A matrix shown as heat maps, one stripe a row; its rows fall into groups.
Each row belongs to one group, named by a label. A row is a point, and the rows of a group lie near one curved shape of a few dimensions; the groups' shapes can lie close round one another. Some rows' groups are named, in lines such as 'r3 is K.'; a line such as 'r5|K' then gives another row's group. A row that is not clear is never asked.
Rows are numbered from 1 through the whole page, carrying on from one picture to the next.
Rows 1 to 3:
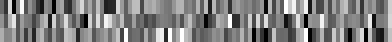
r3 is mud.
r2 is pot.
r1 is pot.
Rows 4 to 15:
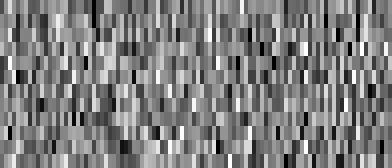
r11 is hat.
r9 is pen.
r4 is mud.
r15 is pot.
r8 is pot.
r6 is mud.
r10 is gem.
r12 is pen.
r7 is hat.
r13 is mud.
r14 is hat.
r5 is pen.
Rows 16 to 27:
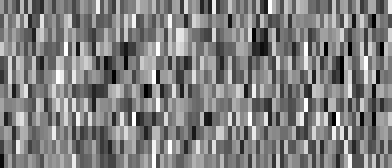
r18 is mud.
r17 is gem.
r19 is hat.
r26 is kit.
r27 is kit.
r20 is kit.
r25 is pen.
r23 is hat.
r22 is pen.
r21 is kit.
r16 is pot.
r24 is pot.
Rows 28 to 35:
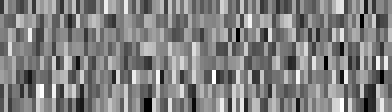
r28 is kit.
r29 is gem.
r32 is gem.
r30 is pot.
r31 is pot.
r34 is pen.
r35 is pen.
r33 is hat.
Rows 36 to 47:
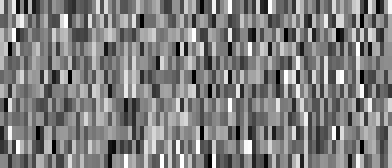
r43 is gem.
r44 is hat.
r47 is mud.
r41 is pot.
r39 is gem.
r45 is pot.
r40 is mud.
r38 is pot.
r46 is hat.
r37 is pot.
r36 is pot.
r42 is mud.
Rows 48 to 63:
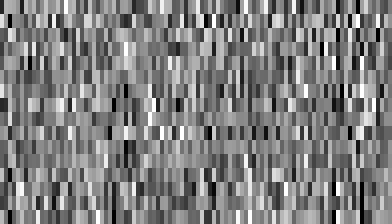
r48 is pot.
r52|gem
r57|mud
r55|kit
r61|pot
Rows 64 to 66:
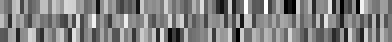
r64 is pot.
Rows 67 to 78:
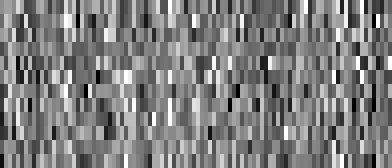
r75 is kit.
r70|gem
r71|pot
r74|gem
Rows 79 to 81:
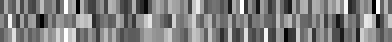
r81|pot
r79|gem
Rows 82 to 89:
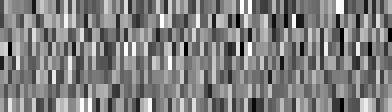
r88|pot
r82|mud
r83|pot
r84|mud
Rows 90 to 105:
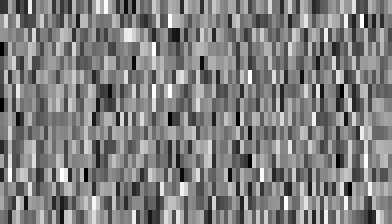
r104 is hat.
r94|pot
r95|mud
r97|kit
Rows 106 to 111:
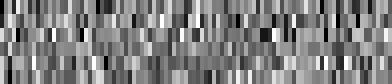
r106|kit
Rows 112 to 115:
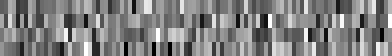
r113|pot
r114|hat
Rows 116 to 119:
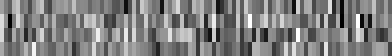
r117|gem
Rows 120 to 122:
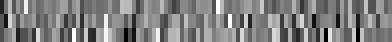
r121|gem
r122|pen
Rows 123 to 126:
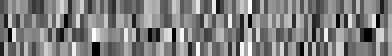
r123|hat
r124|gem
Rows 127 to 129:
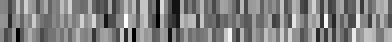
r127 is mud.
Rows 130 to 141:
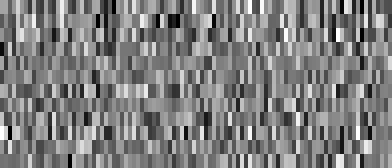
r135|mud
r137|pot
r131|mud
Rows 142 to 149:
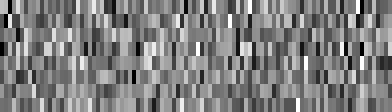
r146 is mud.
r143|gem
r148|mud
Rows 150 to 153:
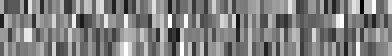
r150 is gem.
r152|mud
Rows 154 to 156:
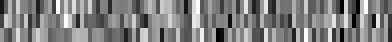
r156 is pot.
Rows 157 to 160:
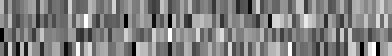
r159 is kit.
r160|gem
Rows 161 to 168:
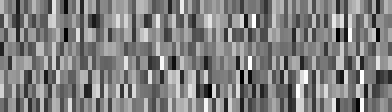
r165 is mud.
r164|pen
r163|gem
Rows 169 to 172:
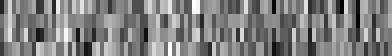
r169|pot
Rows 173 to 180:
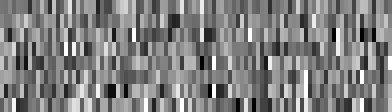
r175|pot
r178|hat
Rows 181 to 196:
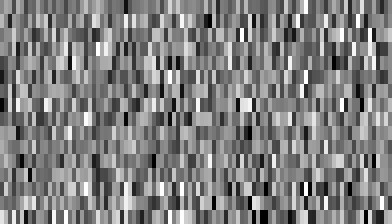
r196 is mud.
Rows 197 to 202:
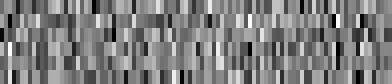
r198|pot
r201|gem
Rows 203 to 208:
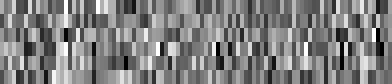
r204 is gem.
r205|gem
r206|hat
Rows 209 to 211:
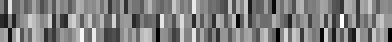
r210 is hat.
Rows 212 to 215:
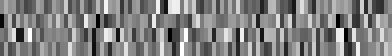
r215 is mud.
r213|kit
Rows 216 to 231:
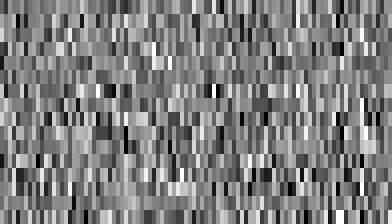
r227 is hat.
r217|gem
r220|kit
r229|gem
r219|kit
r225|kit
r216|pot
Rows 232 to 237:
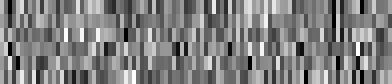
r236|mud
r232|gem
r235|gem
